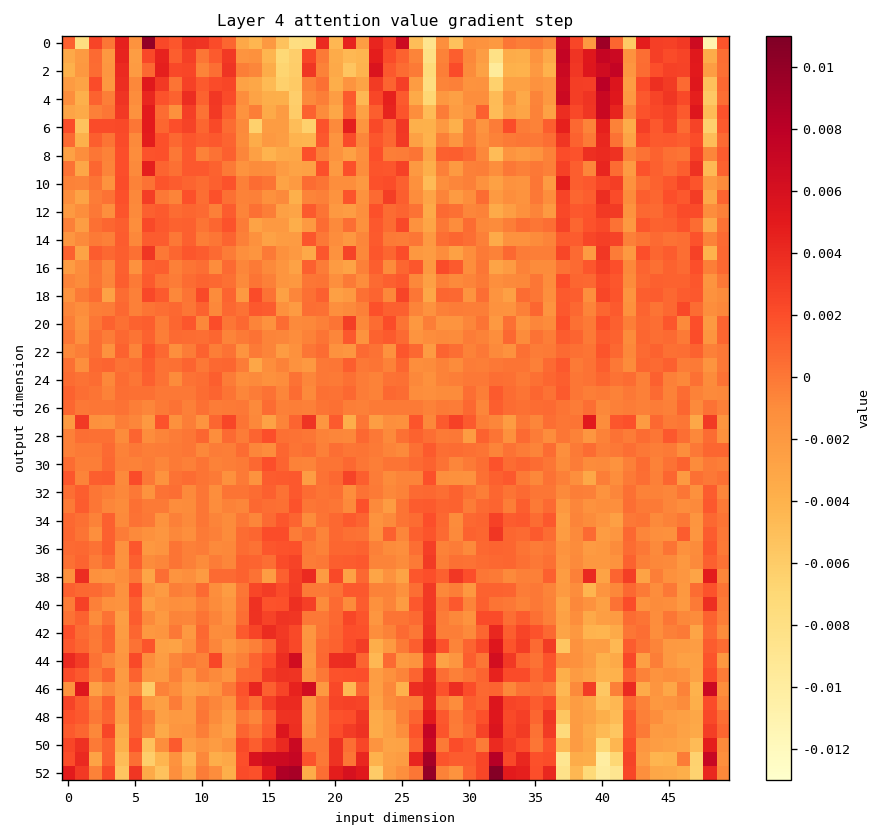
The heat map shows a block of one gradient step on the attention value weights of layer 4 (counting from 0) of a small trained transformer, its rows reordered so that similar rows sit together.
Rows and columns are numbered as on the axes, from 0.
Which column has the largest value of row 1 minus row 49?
37
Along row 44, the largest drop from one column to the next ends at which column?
18
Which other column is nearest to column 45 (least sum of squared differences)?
9
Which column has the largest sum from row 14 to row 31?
40
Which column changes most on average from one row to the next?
21
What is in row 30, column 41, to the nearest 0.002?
-0.002
